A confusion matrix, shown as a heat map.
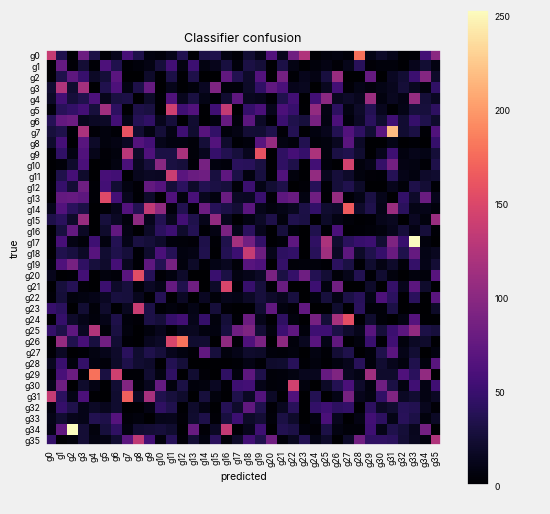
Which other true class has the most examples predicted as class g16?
g21
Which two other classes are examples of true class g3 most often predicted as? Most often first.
g1, g15
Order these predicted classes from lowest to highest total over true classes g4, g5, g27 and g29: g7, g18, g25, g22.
g7, g22, g18, g25
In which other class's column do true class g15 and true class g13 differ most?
g5
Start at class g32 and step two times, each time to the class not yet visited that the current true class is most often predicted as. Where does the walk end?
g25
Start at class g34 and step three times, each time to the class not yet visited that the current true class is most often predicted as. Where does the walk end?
g12
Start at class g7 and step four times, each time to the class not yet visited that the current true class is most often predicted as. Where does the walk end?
g35
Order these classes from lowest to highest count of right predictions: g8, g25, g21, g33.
g33, g25, g8, g21
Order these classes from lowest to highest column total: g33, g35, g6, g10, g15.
g15, g10, g35, g6, g33
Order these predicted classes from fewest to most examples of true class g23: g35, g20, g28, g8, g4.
g4, g35, g28, g20, g8
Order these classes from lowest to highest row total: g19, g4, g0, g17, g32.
g32, g19, g4, g0, g17
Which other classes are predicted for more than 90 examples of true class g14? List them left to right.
g9, g10, g27, g31
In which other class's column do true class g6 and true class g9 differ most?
g19
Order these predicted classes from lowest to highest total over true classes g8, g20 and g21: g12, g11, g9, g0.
g0, g12, g11, g9
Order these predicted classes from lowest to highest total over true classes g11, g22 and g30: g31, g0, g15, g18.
g0, g15, g18, g31
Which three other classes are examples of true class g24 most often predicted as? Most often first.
g27, g26, g18
